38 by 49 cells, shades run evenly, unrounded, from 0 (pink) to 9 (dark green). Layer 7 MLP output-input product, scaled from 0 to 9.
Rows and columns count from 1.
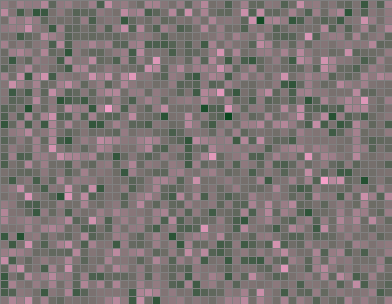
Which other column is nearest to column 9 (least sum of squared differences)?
35
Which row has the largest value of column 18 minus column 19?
9
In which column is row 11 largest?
37
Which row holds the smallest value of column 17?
10
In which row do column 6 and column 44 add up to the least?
7
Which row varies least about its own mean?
17
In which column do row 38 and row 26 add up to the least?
18
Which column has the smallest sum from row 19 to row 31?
41
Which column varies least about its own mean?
48
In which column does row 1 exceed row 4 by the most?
46
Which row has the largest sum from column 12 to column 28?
16
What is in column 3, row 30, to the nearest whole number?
8
